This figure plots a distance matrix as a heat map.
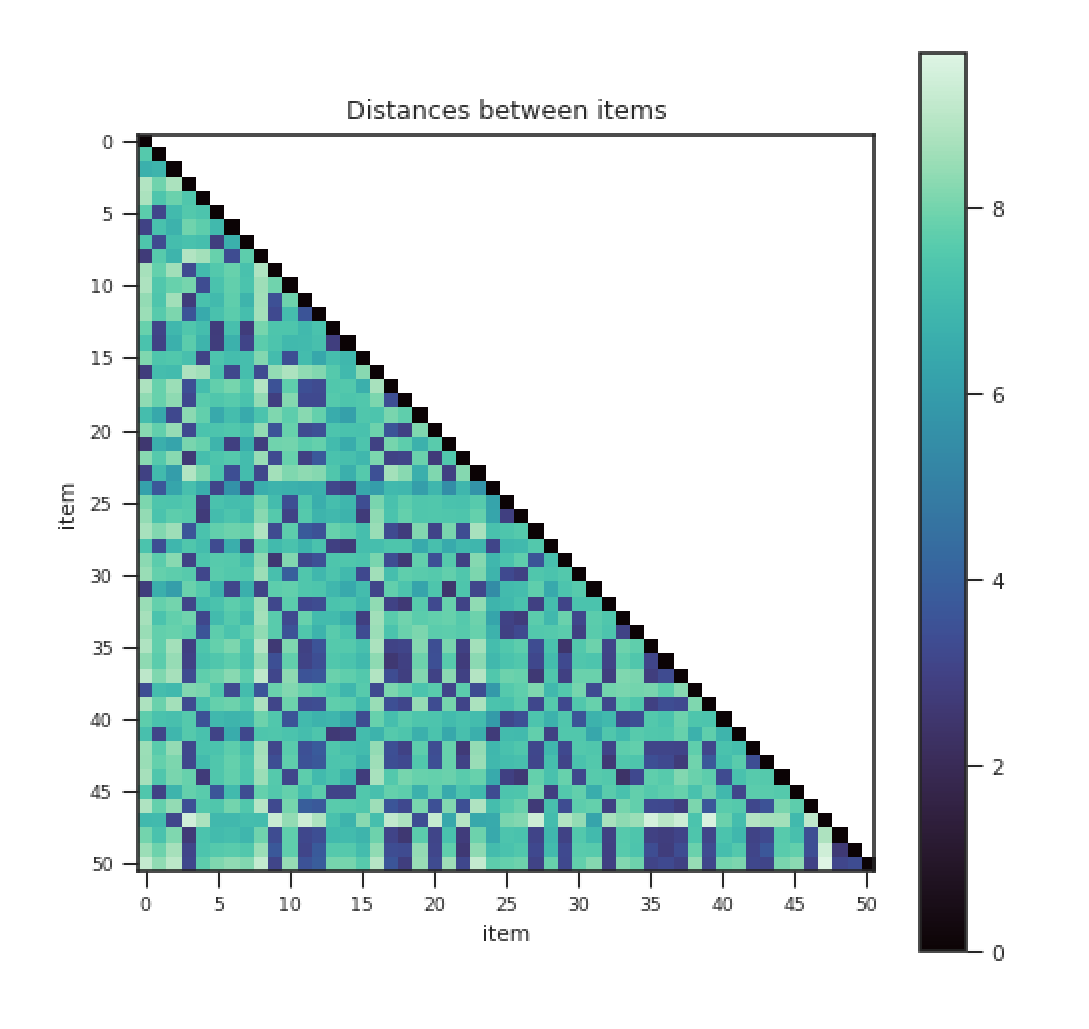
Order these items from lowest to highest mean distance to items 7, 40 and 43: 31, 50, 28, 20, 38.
28, 20, 50, 31, 38
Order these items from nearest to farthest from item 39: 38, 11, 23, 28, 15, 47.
11, 15, 28, 38, 23, 47
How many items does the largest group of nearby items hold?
21
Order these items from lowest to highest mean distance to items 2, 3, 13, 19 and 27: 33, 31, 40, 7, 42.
42, 7, 31, 40, 33
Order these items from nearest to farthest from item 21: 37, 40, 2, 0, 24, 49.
0, 24, 2, 40, 49, 37
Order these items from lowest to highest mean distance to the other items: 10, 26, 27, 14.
27, 14, 26, 10
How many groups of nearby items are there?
5
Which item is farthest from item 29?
47
